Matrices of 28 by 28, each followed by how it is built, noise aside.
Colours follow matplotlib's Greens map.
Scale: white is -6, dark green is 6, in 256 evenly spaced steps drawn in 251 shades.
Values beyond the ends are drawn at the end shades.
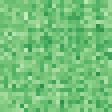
blocks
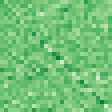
diagonal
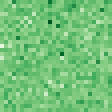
sparse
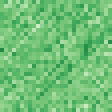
Hankel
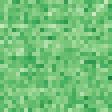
blocks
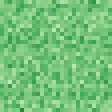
repeating columns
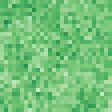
smooth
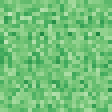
repeating columns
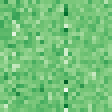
uneven columns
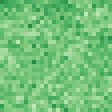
smooth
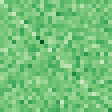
diagonal
